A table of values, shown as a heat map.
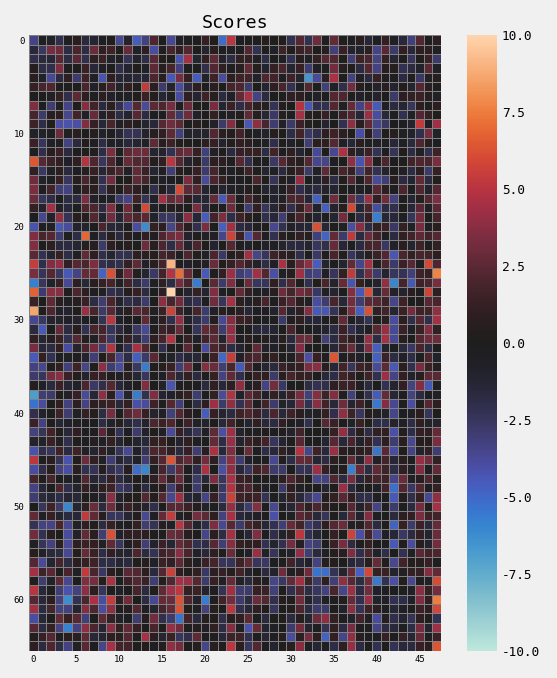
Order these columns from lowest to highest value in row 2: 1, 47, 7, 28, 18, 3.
47, 1, 28, 7, 3, 18
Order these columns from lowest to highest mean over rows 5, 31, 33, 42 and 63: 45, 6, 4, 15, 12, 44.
4, 44, 15, 12, 6, 45
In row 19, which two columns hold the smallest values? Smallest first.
40, 20
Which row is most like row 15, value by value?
33
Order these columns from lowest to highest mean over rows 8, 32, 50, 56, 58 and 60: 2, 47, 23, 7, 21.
2, 21, 23, 7, 47
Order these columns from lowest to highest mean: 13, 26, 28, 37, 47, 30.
28, 13, 30, 26, 37, 47
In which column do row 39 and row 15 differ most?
0
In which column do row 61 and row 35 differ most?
17
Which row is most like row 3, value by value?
10
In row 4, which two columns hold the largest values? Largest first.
35, 17
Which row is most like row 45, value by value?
51
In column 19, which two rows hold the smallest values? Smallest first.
26, 4
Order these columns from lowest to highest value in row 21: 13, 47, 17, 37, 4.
4, 13, 47, 17, 37
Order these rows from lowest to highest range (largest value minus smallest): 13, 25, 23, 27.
23, 13, 25, 27
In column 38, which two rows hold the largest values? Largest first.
20, 46
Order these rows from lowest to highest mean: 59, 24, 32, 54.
54, 59, 32, 24
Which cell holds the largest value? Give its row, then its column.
27, 16
